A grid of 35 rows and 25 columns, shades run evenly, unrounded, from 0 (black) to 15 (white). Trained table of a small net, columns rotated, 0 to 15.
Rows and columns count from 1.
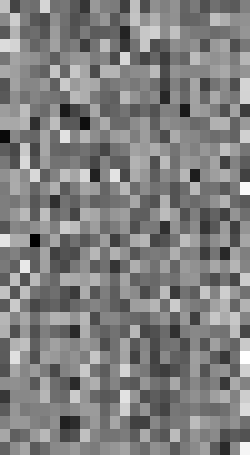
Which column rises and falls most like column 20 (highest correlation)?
10
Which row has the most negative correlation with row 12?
22
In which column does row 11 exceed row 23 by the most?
7
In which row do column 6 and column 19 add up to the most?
19
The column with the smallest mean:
4
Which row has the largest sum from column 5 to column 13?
11
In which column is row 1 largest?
5
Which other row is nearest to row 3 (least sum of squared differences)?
24
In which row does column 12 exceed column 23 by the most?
20
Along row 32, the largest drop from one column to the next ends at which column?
14
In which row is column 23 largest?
23
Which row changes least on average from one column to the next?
32
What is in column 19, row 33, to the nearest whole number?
7
